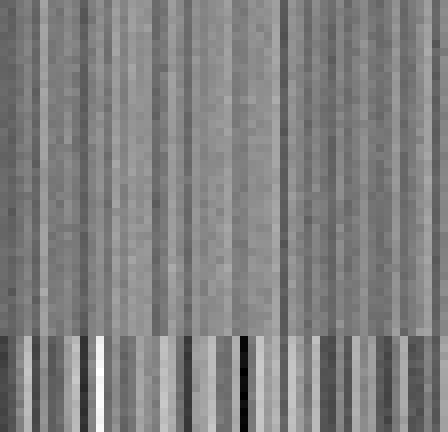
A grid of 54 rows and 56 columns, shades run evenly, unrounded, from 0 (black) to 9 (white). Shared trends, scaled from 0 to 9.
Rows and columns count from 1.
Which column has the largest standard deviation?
31
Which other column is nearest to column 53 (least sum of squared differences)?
16
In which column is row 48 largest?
13
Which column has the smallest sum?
11
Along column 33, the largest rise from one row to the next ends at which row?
43
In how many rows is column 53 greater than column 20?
42
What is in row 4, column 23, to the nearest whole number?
5
